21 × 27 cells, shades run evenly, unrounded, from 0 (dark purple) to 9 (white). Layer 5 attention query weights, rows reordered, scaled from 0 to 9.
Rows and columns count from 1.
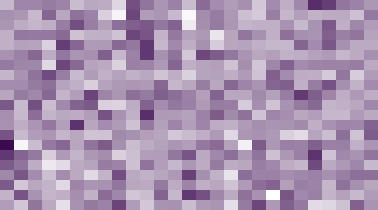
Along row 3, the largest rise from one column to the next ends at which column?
14
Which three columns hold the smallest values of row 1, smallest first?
23, 24, 10
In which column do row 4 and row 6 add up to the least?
11
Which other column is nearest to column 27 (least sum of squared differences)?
25
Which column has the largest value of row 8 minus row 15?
1
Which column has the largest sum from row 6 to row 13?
9
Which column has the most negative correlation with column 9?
17
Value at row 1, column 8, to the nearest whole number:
6
